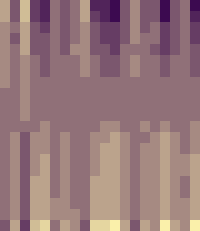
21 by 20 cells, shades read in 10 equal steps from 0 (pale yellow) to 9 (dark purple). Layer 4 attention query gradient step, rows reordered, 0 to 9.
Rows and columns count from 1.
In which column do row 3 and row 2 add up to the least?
3
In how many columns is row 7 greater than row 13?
12
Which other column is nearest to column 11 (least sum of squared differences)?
5
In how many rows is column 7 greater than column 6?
5
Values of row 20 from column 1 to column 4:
5 4 6 3
